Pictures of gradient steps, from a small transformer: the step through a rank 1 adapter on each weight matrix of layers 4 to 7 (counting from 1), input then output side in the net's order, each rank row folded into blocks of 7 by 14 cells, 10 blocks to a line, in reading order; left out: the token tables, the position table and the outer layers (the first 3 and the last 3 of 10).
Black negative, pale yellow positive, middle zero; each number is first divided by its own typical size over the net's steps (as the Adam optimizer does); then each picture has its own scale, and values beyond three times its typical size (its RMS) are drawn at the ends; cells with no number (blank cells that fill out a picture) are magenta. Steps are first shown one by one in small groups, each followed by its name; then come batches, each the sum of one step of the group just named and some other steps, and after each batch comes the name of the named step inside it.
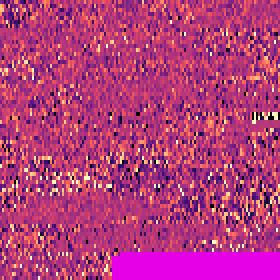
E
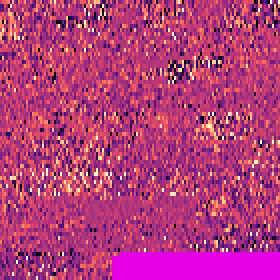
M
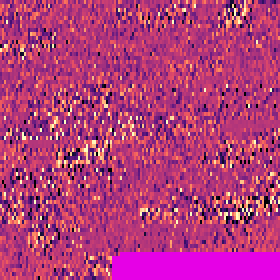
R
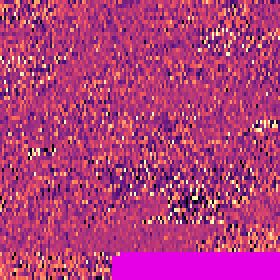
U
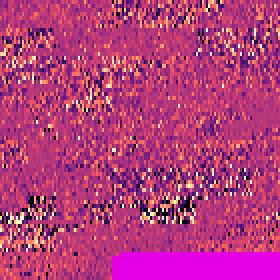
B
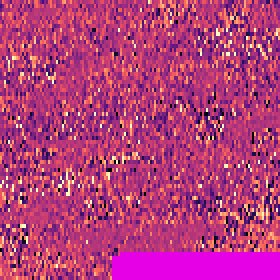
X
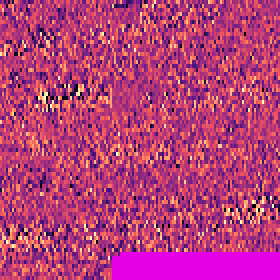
E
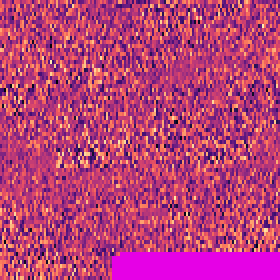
U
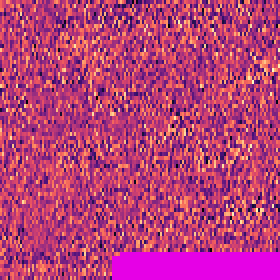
M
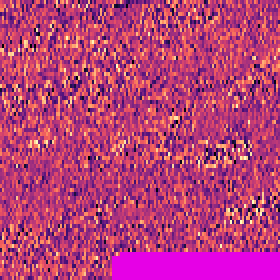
E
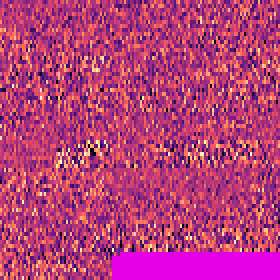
M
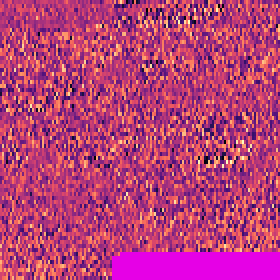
B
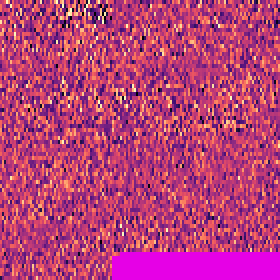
M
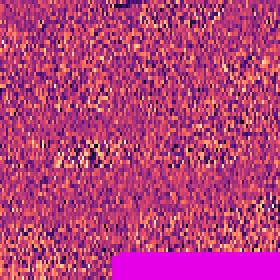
M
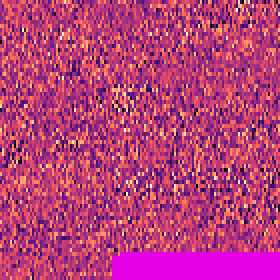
X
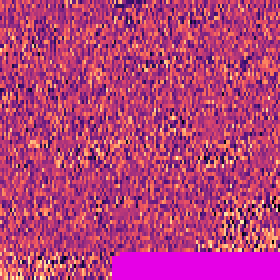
R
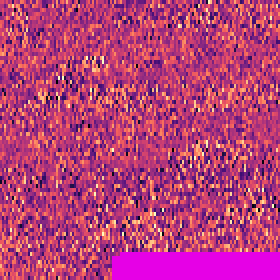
B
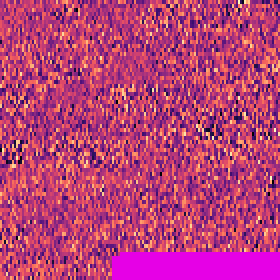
X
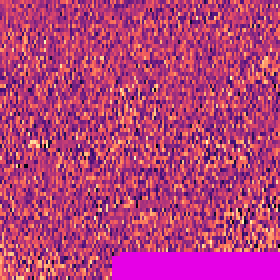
X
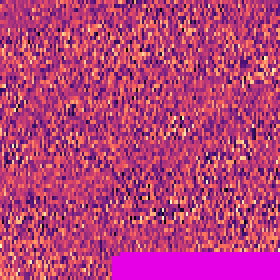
B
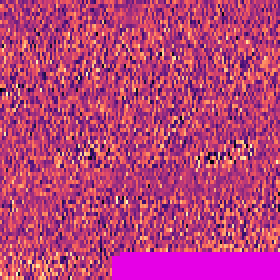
E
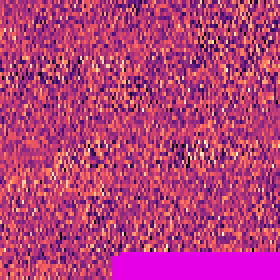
M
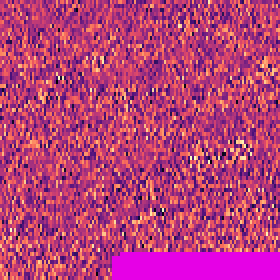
B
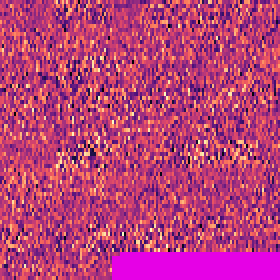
M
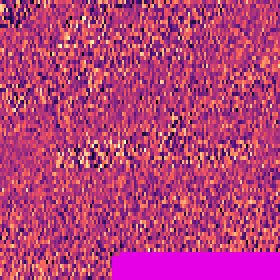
E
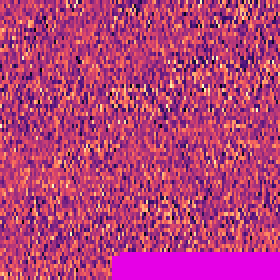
R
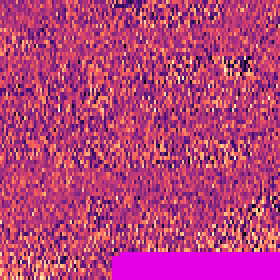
X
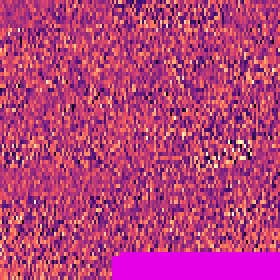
B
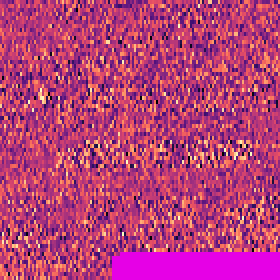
X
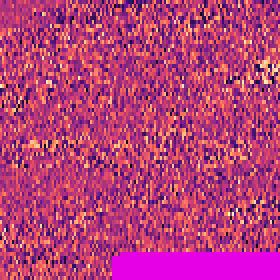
M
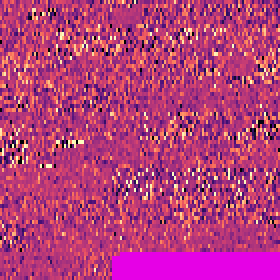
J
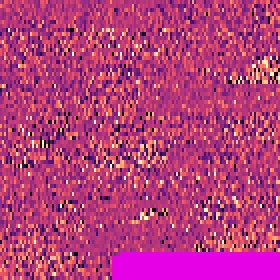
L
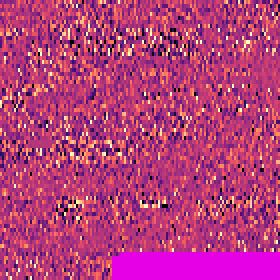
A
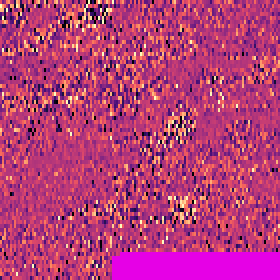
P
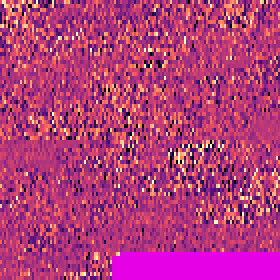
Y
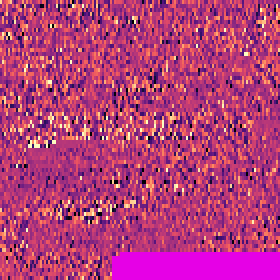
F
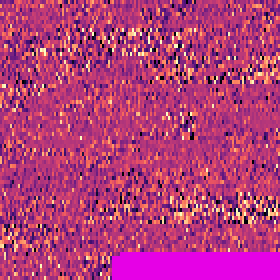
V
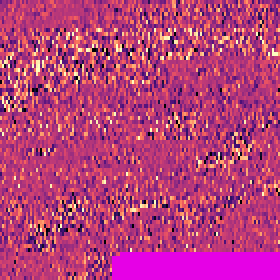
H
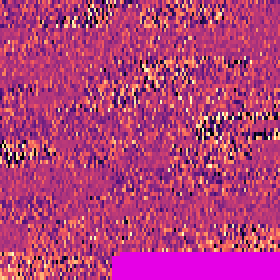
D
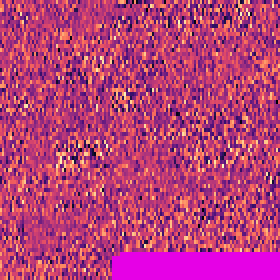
J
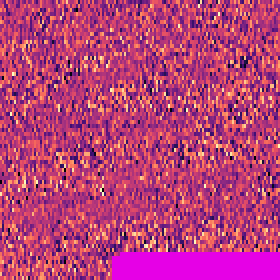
D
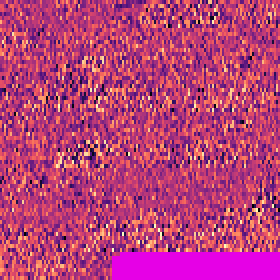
L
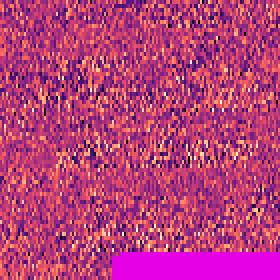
P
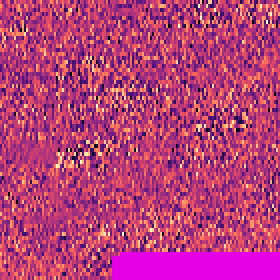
V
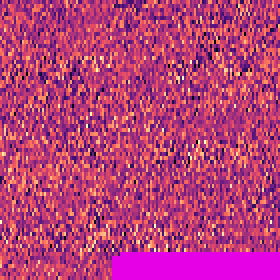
J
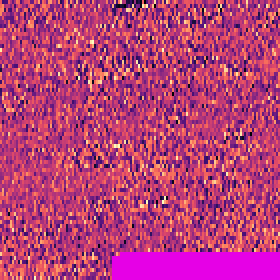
H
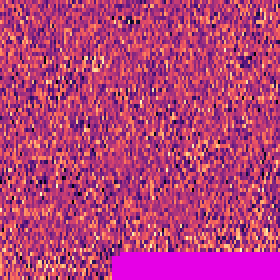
F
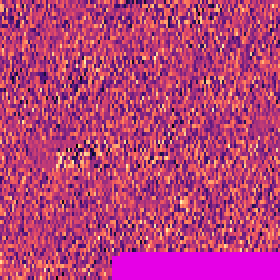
P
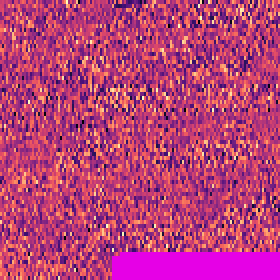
Y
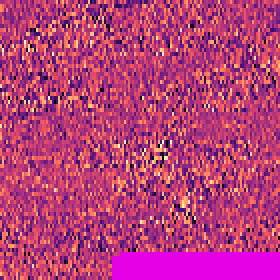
P
